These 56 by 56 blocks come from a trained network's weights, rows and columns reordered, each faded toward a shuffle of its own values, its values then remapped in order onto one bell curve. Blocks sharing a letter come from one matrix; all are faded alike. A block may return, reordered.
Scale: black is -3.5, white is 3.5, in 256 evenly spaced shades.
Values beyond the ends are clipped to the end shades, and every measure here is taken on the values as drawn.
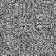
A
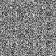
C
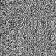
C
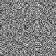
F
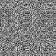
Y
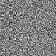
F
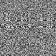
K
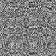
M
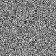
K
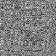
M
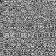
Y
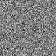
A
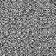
Y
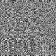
K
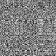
Y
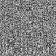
C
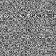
K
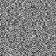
F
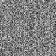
C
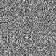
A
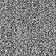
C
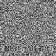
A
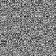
M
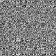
K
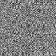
F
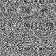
K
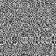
M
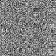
C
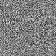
C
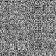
C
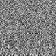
Y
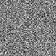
A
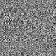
F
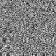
F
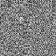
F
